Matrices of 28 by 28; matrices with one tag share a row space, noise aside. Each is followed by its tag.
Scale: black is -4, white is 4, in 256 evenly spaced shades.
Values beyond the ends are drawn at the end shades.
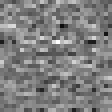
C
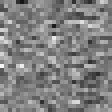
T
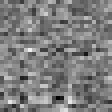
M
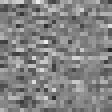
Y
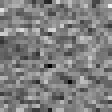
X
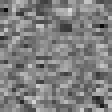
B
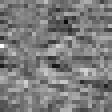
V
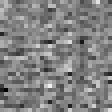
X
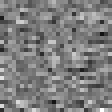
T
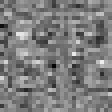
T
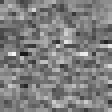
M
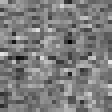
X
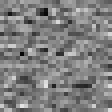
M
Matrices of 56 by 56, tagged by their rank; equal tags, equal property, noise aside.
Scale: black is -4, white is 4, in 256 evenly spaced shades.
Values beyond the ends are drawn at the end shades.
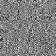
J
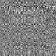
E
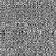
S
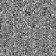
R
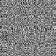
E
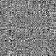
J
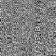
J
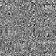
J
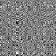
R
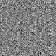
J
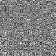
S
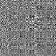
R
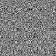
J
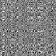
R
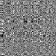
R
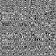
J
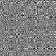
E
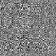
J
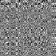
E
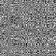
S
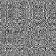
S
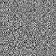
J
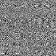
S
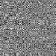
S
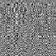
E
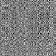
R
